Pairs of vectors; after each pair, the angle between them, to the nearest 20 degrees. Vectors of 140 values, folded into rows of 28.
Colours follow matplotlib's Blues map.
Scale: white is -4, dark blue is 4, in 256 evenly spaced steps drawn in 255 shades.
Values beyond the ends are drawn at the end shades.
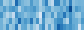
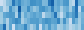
100 degrees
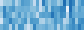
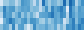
20 degrees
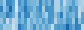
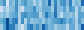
120 degrees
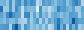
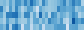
40 degrees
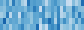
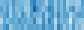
60 degrees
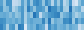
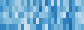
60 degrees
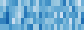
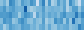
60 degrees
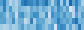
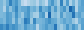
160 degrees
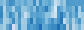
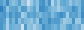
80 degrees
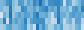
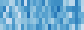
80 degrees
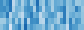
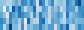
140 degrees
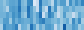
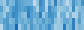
40 degrees
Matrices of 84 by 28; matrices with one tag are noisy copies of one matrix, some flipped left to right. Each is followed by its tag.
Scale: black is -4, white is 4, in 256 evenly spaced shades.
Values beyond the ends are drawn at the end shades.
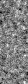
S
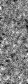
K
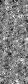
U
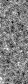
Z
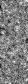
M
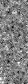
Z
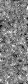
K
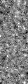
S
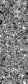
S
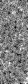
Z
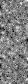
M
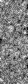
M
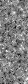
Z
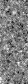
Z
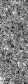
Z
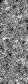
U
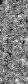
U
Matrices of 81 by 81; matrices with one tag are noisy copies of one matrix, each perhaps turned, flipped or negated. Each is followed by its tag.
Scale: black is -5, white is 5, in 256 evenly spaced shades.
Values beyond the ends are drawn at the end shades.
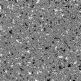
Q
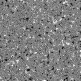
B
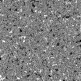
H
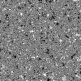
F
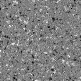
B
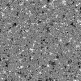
F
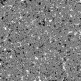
H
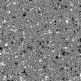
F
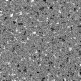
Q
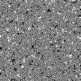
Q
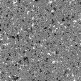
B
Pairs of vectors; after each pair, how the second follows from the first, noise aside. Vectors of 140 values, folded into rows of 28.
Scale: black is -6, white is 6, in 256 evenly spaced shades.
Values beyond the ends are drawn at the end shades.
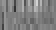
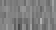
reversed, negated, shrunk.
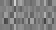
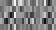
scaled up.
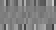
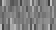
reversed, negated.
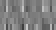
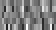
scaled up.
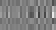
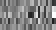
scaled up.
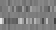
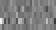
partly zeroed.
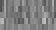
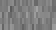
reversed, negated, shrunk.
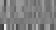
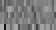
sign-scrambled.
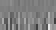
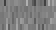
wrapped around, partly zeroed.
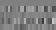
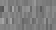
reversed, negated, shrunk.
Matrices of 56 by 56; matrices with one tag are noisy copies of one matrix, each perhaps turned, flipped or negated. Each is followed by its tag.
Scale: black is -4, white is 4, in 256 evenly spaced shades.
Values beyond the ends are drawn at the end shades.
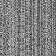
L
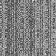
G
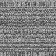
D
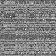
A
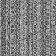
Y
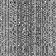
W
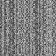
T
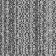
T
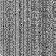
L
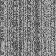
A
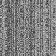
G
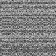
T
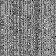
A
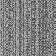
L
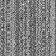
Y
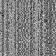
T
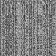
A
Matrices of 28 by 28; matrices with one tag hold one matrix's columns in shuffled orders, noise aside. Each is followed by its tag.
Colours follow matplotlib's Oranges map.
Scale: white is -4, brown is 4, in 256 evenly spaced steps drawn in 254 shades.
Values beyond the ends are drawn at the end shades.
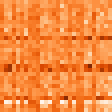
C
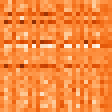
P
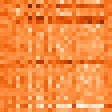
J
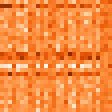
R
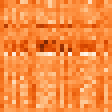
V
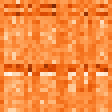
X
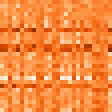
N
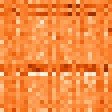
X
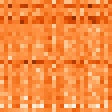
J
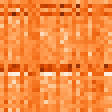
X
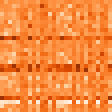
C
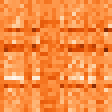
N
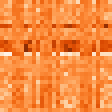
V
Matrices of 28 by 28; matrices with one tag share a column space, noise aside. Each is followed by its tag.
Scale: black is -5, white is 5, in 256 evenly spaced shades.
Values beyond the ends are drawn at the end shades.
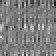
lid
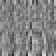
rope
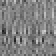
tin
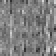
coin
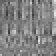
tin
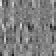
lid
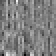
rope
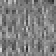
coin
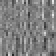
rope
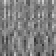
rope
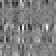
lid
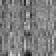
rope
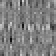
lid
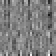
rope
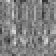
tin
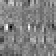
lid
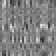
lid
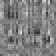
tin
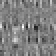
lid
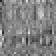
tin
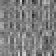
rope
